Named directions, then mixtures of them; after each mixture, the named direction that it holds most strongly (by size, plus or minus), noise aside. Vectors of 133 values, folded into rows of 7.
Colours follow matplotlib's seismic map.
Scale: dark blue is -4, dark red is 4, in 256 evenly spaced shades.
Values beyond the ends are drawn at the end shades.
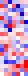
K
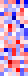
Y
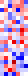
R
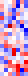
Y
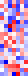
K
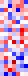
R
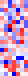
R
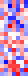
Y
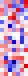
R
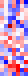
Y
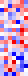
R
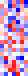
R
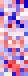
Y
